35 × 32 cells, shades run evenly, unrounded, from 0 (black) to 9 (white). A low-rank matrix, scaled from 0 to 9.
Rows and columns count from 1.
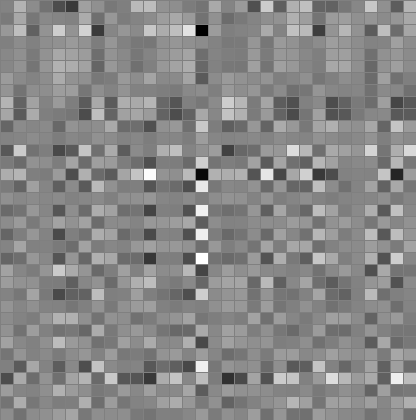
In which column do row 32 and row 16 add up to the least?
12
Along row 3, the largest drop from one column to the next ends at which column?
16
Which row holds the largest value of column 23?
13
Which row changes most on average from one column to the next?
15
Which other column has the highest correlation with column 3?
8
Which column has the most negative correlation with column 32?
18
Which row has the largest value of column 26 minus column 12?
32
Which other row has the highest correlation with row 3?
19
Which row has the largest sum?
3
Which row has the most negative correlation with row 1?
35
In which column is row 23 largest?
5
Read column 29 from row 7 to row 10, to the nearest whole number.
4 4 4 5
